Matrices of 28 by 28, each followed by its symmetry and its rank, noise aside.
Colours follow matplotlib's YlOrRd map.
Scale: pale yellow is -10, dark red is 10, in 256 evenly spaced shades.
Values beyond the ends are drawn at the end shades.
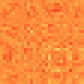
symmetric, rank six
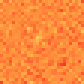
symmetric, rank six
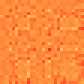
symmetric, rank four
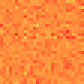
no symmetry, rank six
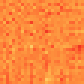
antisymmetric, rank six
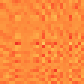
no symmetry, rank three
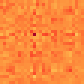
symmetric, rank three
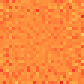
antisymmetric, rank four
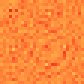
symmetric, rank six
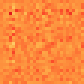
no symmetry, rank four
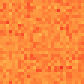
no symmetry, rank six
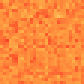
antisymmetric, rank six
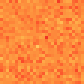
antisymmetric, rank six
